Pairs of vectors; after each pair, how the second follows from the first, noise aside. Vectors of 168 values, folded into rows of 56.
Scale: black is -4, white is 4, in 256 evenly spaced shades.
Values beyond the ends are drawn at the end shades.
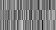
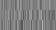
negated, shrunk.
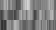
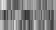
wrapped around, negated.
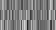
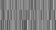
negated, shrunk.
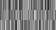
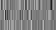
wrapped around, partly zeroed.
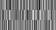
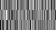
wrapped around, negated.
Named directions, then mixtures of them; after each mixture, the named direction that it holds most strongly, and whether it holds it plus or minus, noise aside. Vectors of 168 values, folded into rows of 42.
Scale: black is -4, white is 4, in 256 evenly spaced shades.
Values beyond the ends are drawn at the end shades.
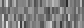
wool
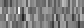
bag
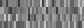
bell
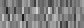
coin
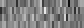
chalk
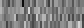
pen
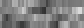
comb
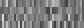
wool, plus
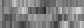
comb, plus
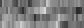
comb, minus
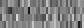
pen, minus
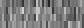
pen, plus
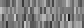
pen, plus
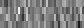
bag, plus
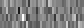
bag, minus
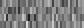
bag, minus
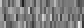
pen, plus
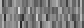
wool, plus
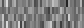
wool, plus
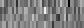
chalk, plus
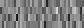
bell, minus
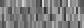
chalk, minus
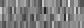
chalk, minus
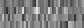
coin, plus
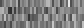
bell, plus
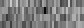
bag, minus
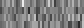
pen, minus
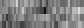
comb, plus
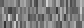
bell, plus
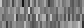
pen, plus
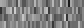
chalk, plus
